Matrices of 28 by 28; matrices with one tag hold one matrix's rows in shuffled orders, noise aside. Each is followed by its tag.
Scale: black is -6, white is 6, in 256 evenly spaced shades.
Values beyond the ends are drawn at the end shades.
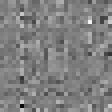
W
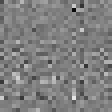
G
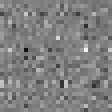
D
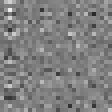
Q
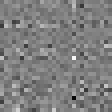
G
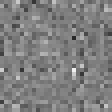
G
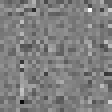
W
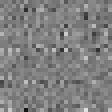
D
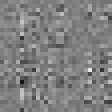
W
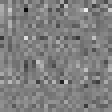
D
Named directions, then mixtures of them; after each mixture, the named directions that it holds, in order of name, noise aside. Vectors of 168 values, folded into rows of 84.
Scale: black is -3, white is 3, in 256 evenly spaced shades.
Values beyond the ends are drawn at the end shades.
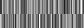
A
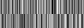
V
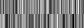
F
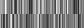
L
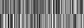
A, L.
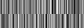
L, V.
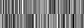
F, V.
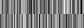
A.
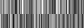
F, L, V.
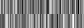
F.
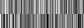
A, L.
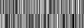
F.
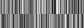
L, V.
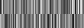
A, F.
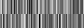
A, L, V.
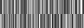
A.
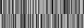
A, V.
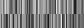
F, L.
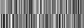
L.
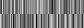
A, F, V.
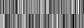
F.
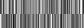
A, F.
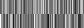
A, F, L.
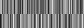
A, F, V.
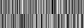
V.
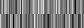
A, F, L.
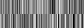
F, V.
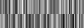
F.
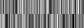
F.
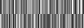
A, F.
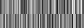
A, V.
